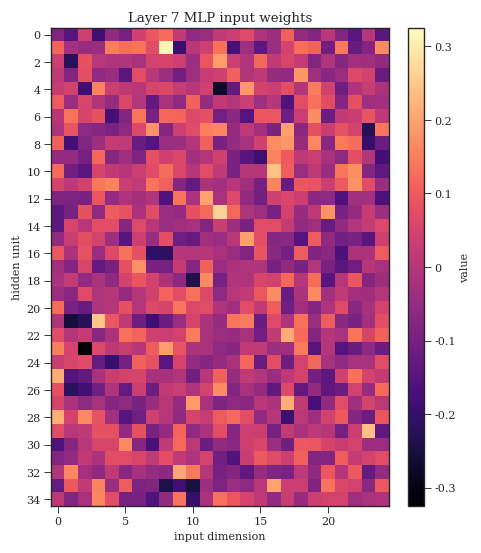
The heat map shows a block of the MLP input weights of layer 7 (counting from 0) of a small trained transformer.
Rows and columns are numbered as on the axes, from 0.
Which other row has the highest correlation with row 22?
27
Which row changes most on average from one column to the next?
1
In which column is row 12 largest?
11
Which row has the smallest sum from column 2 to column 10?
33
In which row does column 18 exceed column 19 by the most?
23
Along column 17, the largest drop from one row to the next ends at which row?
28
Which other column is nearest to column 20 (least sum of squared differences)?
13
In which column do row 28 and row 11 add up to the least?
17
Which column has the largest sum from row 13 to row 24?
6
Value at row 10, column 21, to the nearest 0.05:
0.15
